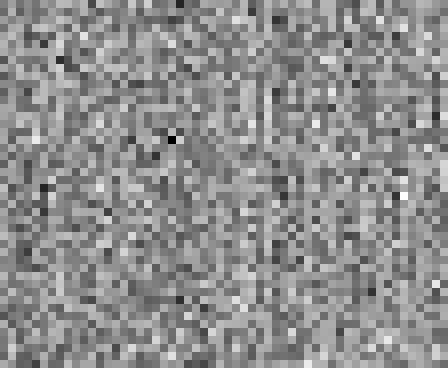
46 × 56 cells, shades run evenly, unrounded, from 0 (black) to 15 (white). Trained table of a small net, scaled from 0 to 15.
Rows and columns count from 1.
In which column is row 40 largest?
24
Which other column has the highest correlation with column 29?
9
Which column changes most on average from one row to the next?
40
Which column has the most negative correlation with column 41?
32
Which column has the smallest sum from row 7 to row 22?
55
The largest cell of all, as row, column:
25, 51
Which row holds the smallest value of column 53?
27
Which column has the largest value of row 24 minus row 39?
13
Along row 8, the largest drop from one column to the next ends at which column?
8
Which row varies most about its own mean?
18
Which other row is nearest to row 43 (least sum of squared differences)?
42
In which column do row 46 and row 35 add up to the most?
39
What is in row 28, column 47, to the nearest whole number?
11
